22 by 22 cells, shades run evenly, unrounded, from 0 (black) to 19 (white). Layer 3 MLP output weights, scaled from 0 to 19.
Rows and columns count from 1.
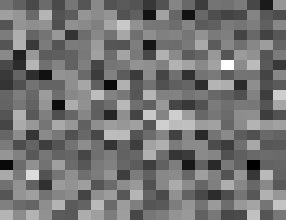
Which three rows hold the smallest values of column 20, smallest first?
17, 18, 1
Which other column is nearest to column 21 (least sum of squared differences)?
11
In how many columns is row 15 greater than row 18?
6
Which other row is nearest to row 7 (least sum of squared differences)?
19
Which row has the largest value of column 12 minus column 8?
12
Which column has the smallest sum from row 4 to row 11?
21
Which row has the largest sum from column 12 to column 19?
7
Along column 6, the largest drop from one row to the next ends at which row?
4
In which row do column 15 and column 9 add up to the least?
9
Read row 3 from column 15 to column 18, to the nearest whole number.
10 7 7 9
